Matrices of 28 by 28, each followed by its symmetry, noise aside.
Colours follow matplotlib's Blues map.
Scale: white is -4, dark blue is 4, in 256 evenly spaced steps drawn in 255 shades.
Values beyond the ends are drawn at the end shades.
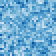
no symmetry.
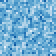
same after a half turn.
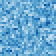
same after a half turn.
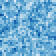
antisymmetric.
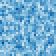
mirrored top to bottom.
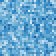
mirrored top to bottom.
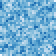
same after a half turn.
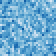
same after a half turn.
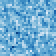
antisymmetric.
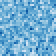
no symmetry.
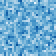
mirrored top to bottom.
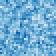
antisymmetric.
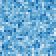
no symmetry.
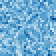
antisymmetric.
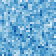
no symmetry.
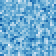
antisymmetric.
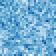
no symmetry.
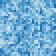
mirrored top to bottom.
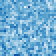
no symmetry.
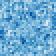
same after a half turn.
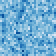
mirrored top to bottom.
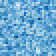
same after a half turn.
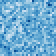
no symmetry.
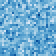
no symmetry.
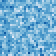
no symmetry.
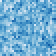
mirrored top to bottom.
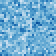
antisymmetric.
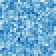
same after a half turn.
